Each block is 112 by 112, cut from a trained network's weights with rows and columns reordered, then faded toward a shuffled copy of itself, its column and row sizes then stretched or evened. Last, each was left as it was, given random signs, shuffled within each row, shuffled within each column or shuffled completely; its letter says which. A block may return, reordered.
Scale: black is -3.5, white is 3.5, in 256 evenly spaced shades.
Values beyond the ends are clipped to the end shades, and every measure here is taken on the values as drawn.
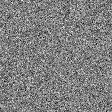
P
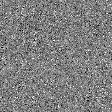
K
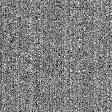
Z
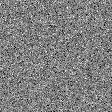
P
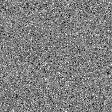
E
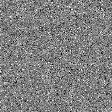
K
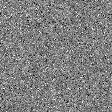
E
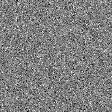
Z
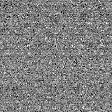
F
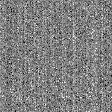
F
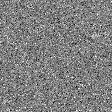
E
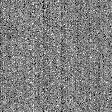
Z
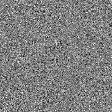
F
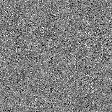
K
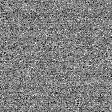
E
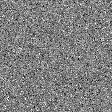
P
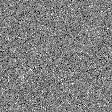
E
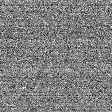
E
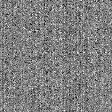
F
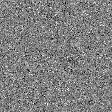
E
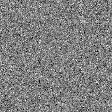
Z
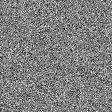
P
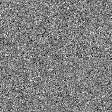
E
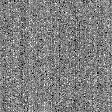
F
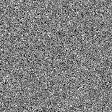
E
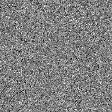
K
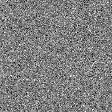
K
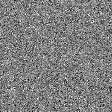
K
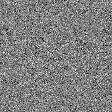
K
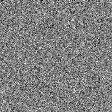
F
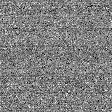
E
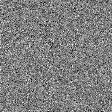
K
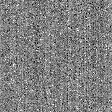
Z
